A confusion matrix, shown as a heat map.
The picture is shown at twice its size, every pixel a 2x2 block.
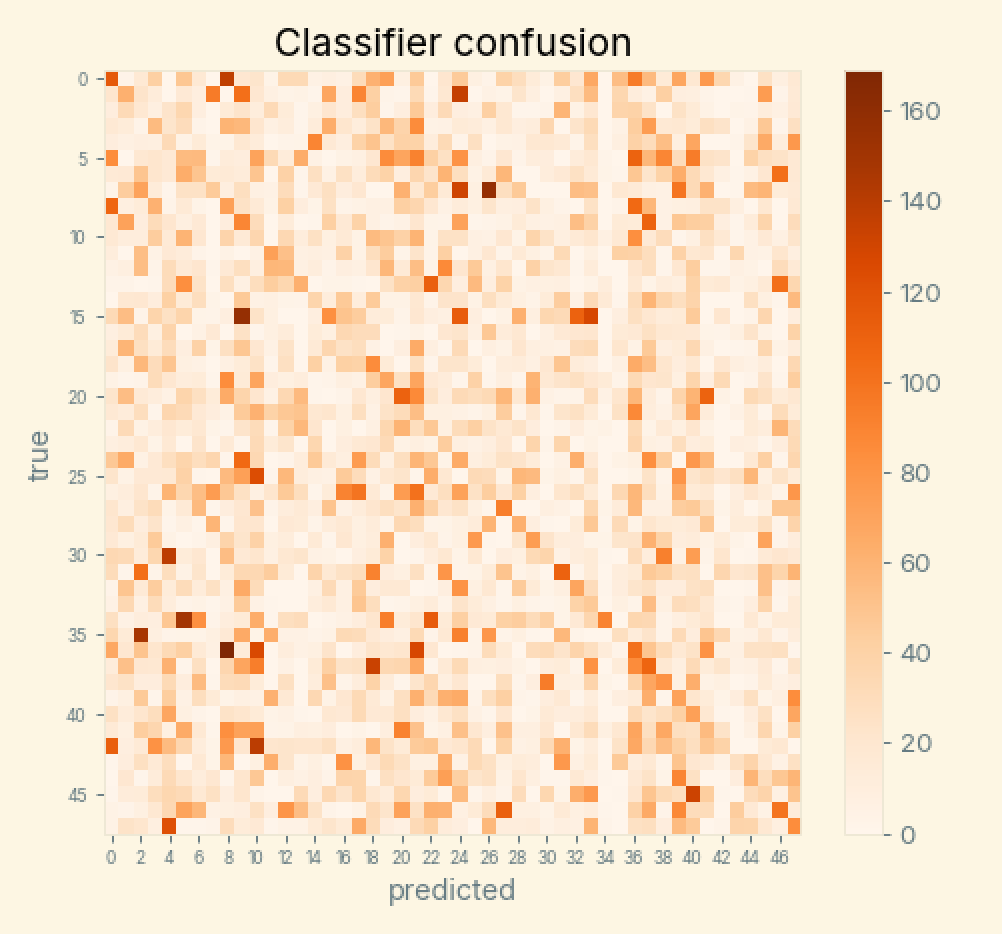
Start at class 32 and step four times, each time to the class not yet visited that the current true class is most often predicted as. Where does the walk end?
18
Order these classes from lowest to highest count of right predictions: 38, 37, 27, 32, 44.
44, 32, 38, 27, 37
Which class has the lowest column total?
34
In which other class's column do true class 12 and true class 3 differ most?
23
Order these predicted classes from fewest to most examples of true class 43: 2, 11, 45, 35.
45, 2, 35, 11
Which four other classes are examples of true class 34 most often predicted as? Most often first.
5, 22, 19, 6
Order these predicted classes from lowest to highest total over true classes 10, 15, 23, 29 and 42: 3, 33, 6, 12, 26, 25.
26, 6, 12, 25, 33, 3
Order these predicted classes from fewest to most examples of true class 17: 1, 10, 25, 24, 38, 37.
25, 38, 10, 24, 37, 1
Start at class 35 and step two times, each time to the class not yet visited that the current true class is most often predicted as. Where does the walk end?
31
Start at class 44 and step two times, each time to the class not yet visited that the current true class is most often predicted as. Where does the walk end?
47
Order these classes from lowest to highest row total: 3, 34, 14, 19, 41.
14, 19, 3, 41, 34
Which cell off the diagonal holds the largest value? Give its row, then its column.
36, 8
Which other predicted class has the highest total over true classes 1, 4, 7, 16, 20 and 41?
24
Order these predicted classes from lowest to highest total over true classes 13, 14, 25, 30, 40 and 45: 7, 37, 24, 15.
7, 15, 24, 37
